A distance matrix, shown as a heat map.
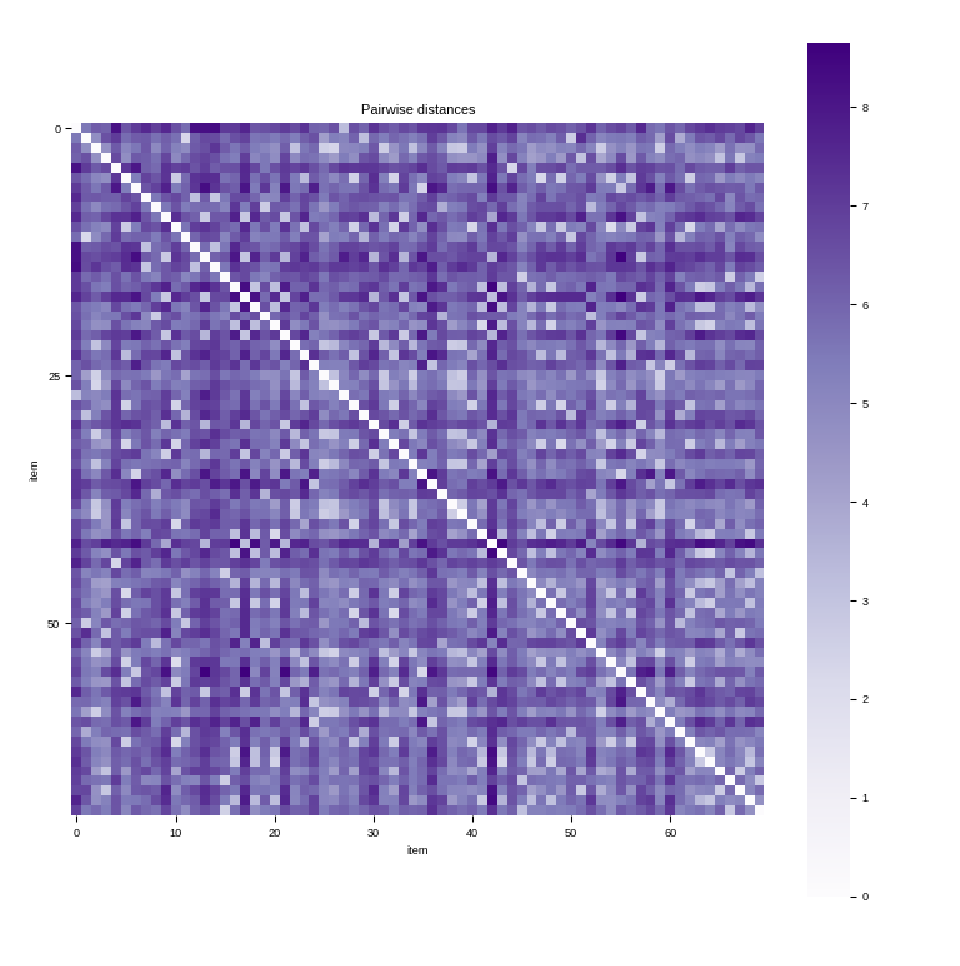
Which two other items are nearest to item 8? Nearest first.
19, 52
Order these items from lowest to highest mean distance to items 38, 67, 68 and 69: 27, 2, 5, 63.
2, 63, 5, 27
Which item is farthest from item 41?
42
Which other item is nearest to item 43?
64
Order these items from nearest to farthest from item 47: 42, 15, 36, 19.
15, 19, 36, 42
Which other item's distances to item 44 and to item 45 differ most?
4
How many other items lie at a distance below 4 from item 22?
9
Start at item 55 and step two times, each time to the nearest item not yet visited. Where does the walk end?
6
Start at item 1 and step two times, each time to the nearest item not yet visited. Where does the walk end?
50
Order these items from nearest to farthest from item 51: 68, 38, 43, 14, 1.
43, 68, 38, 14, 1
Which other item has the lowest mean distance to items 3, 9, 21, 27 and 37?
33
